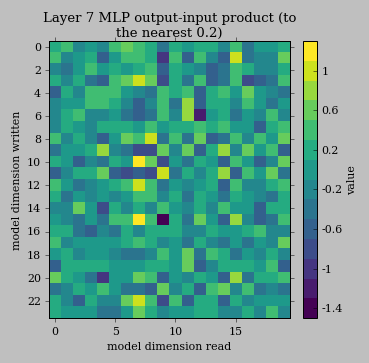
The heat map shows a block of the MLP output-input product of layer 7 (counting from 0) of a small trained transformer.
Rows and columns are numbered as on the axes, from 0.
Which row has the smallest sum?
6
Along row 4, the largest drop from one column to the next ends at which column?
12
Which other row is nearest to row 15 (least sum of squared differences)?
10
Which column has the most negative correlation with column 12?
11
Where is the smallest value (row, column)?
15, 9
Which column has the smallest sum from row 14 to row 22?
4
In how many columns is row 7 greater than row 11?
10
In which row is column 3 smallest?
16
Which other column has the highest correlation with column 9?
14
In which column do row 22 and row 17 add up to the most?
7
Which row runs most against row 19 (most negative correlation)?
17
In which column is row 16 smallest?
3
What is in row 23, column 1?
0
